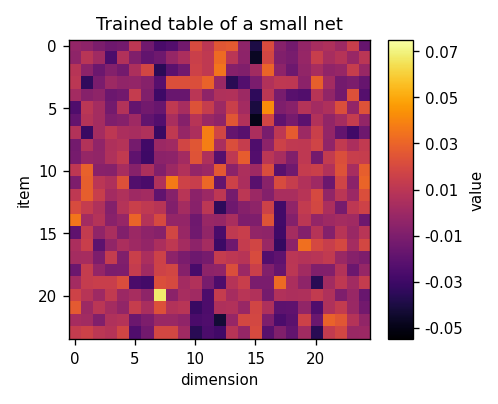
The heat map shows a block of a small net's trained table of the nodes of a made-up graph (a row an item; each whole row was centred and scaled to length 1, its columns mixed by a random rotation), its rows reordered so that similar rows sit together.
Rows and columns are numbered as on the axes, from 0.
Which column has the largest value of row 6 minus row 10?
13
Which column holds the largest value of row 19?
17
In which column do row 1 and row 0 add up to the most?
12
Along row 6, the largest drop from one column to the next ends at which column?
15
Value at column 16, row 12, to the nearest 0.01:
-0.01
